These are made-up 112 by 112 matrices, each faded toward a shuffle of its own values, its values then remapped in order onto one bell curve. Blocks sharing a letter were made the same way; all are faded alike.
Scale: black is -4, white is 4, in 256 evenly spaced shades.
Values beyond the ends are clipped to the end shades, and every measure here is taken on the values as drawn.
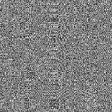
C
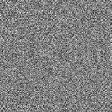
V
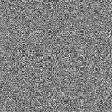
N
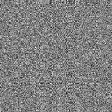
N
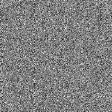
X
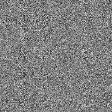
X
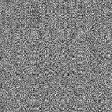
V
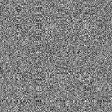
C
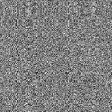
C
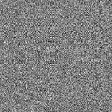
N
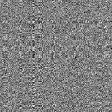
C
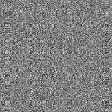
N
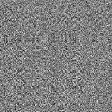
N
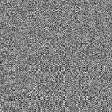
V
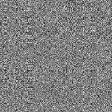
C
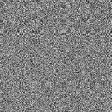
V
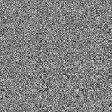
N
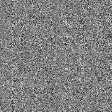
X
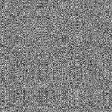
C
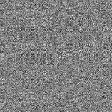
N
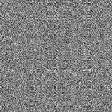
N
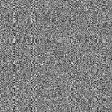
C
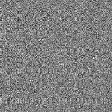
N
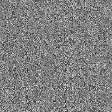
X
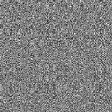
C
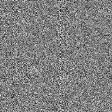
X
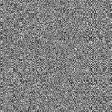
C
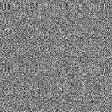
N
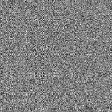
C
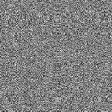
N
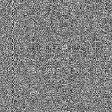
C
